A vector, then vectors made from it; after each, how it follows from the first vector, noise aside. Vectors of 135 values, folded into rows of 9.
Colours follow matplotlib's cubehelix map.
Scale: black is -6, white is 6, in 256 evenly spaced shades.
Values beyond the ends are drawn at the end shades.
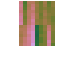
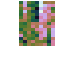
reversed, scaled up.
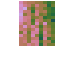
wrapped around, negated.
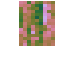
wrapped around, negated.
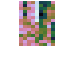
reversed, negated, scaled up.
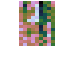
reversed, negated, scaled up.
